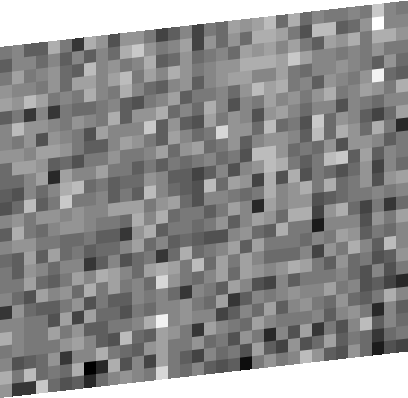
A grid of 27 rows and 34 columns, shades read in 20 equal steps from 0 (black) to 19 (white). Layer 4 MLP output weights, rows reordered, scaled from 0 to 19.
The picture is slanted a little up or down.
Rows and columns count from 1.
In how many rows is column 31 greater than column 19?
11
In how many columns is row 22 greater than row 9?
12
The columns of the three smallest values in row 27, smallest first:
21, 32, 8
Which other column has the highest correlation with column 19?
15
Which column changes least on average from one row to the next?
30
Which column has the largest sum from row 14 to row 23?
14
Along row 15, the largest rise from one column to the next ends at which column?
23
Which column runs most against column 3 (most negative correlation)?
26
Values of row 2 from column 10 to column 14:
8 13 15 11 9
